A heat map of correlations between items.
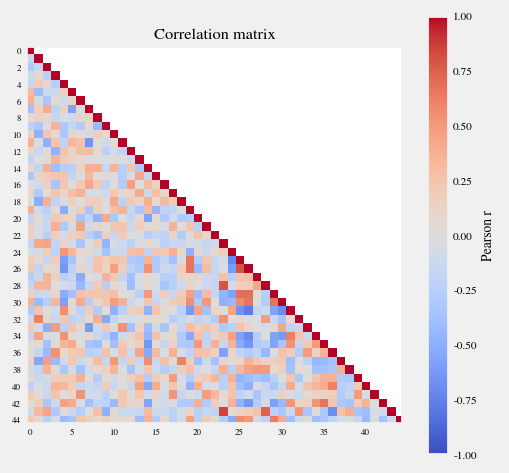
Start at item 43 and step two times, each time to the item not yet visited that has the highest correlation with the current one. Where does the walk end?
28
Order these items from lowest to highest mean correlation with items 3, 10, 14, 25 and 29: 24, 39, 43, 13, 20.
24, 20, 39, 13, 43
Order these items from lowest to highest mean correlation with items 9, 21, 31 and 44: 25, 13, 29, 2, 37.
37, 2, 13, 25, 29
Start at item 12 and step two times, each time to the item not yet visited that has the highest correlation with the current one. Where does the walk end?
7
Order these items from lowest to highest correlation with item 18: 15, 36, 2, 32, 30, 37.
32, 36, 15, 30, 2, 37
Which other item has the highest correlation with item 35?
42
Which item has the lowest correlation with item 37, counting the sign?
1
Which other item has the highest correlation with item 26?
25
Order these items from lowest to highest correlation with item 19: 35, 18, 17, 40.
40, 35, 17, 18
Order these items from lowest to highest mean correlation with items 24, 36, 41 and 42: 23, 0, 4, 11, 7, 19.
19, 7, 23, 0, 11, 4
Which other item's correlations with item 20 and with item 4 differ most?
9
